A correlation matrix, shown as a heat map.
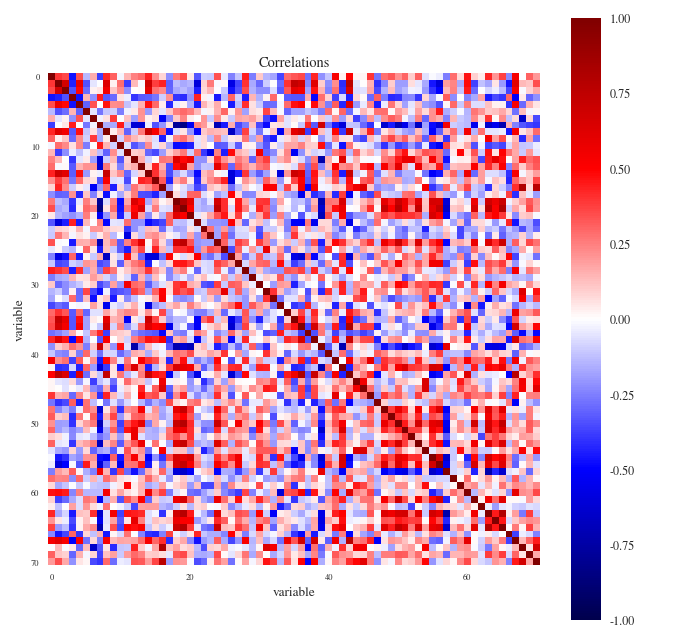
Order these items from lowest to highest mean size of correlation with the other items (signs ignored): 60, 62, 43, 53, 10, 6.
62, 6, 10, 60, 53, 43
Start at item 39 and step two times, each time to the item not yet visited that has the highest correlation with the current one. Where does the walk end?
57
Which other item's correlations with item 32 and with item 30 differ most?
63
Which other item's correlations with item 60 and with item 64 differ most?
55
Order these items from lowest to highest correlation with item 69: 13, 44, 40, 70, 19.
40, 44, 70, 13, 19
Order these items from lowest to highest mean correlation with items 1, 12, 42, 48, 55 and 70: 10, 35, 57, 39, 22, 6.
39, 57, 10, 22, 6, 35
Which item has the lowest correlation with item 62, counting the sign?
33
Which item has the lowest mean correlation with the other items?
7
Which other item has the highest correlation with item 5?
56
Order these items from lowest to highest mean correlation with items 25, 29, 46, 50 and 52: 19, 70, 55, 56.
70, 55, 56, 19
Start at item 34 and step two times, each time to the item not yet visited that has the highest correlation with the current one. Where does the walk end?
43
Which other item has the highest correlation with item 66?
26
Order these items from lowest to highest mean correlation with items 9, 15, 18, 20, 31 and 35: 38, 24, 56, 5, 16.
16, 5, 38, 56, 24
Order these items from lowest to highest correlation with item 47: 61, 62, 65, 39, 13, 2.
2, 39, 13, 65, 61, 62
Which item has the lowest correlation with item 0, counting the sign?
3
